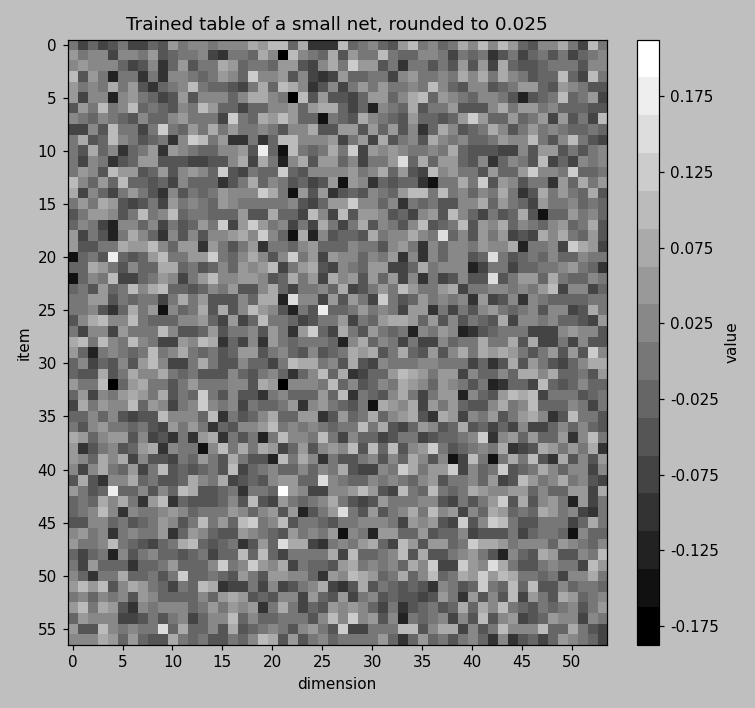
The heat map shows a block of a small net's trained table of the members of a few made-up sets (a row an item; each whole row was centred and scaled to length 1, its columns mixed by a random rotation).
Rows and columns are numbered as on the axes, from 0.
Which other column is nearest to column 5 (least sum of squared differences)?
51
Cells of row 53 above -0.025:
35
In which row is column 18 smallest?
11
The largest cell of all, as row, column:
42, 21
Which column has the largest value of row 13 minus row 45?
0
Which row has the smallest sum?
46
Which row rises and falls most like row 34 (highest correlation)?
6
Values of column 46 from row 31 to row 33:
0.075 -0.075 0.1
